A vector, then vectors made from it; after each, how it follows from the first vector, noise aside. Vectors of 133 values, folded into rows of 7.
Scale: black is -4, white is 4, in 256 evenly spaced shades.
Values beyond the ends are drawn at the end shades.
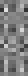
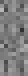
negated, shrunk.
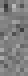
reversed, negated, partly zeroed.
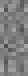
negated, shrunk.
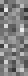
copied.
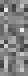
copied.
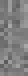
wrapped around, shrunk.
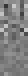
reversed, negated, partly zeroed.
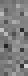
reversed, negated, partly zeroed.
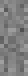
negated, shrunk.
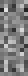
copied.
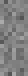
wrapped around, shrunk.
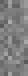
wrapped around, shrunk.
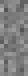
negated, shrunk.
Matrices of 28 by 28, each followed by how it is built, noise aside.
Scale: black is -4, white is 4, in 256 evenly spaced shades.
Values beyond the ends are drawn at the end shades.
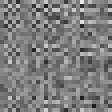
low rank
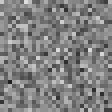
noise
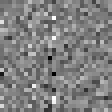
uneven columns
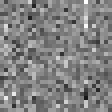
uneven columns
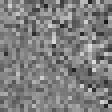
upper triangular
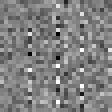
uneven columns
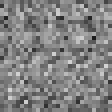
repeating columns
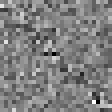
banded
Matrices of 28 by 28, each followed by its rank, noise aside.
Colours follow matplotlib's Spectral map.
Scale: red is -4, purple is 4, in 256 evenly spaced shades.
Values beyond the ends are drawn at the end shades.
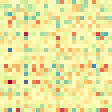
five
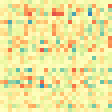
four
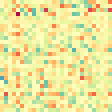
six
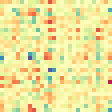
four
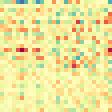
four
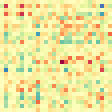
four
